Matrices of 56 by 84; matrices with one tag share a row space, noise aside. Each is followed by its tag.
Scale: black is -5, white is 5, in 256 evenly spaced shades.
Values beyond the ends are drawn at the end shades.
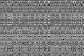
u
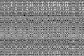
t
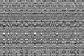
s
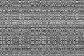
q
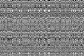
u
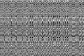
t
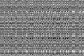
t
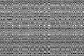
u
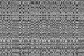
q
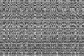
s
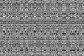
s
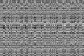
s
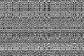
u
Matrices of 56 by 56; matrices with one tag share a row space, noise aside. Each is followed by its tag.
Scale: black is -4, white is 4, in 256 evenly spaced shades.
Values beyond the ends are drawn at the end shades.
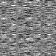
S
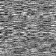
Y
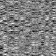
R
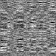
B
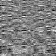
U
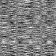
S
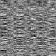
B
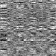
B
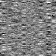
U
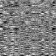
R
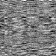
Y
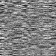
Y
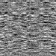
Y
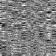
U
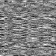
Y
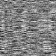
Y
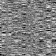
U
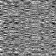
R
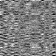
R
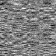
Y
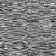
Y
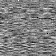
Y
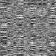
B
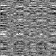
B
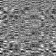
R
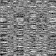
B
